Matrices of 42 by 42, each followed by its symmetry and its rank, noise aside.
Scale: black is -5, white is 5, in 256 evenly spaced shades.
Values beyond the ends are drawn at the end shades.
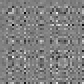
symmetric, rank two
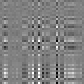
no symmetry, rank one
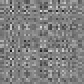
no symmetry, rank two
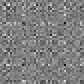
symmetric, rank two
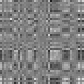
symmetric, rank one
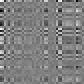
no symmetry, rank one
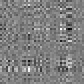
antisymmetric, rank two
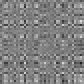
symmetric, rank one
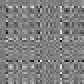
antisymmetric, rank two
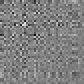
symmetric, rank three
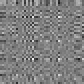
no symmetry, rank two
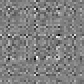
symmetric, rank three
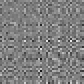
antisymmetric, rank two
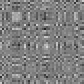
symmetric, rank three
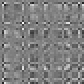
symmetric, rank two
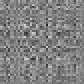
no symmetry, rank three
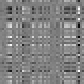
no symmetry, rank one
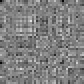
symmetric, rank three
